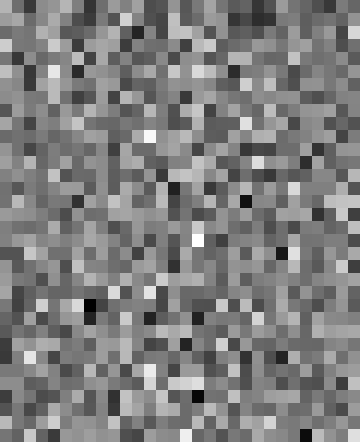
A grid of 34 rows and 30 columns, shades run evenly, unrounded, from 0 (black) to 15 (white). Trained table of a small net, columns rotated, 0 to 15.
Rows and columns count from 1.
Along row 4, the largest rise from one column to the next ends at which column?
17
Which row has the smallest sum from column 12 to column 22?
2
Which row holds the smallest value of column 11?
4
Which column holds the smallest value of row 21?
15
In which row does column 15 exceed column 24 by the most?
30
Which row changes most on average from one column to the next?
24
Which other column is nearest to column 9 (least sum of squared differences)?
28
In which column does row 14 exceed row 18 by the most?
16
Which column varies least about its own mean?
9
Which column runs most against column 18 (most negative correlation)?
7
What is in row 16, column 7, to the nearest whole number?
3
